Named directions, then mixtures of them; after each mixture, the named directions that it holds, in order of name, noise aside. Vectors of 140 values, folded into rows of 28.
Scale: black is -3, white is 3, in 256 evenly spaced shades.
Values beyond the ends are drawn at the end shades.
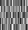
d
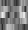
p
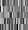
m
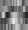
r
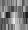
r.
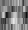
r.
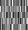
d.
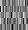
d, m.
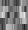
p.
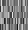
m.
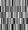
d.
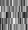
d, r.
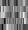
m, p.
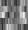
p.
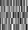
d.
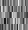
m, r.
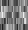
m, p.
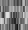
m, r.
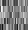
m, p.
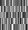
d.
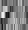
p, r.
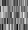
m, p.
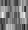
p.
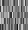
m.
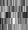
d, r.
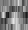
r.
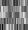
m, p.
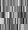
m, p.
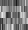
d, p.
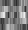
p.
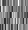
m, r.
